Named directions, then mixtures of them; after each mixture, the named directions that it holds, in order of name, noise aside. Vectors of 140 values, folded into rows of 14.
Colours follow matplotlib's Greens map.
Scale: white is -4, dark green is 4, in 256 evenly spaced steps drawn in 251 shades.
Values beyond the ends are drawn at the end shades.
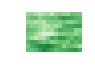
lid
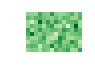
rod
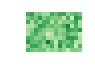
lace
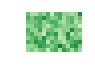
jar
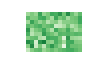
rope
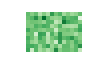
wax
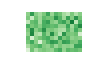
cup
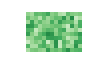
lace.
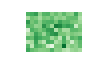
lid, rod, rope.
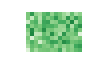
cup.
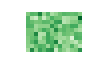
wax.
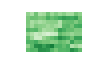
lid.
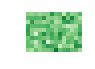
lace, rope, wax.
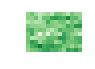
cup, lid.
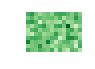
lace, rod.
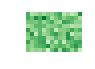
jar, wax.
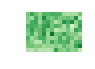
cup, lid, wax.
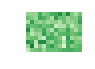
rope.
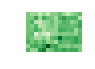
lid, wax.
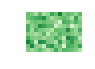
lace, rope, wax.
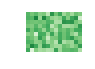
wax.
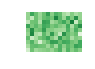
cup.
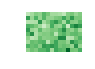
lace, lid, rod.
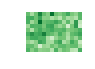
cup, lid, rod.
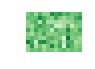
lace, rope.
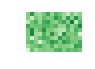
cup.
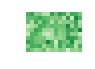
lace.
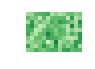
lace.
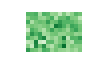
rope.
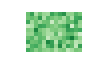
lace.
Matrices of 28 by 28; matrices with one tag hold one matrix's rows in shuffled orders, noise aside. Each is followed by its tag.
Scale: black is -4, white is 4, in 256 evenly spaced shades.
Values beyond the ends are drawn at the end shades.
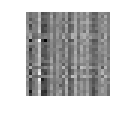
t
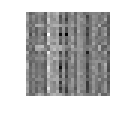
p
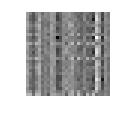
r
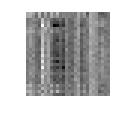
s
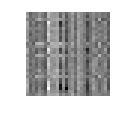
p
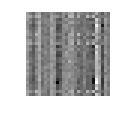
r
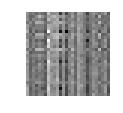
p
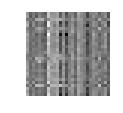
p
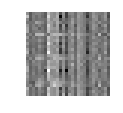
p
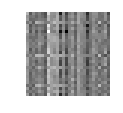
p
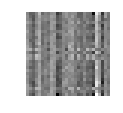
r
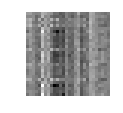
s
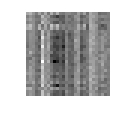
s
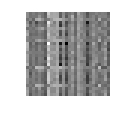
p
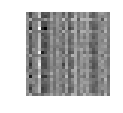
t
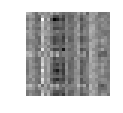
s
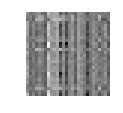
p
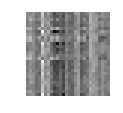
s
